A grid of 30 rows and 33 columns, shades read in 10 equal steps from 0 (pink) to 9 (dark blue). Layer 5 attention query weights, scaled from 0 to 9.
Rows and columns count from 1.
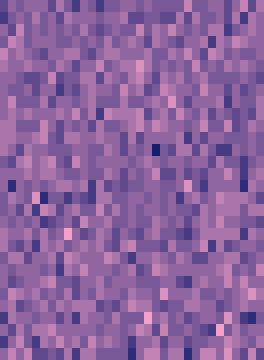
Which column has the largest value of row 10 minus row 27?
19
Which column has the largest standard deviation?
29
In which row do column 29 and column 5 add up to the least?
17
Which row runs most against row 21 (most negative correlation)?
22
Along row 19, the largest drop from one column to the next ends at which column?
11
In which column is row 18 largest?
5
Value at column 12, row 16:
7
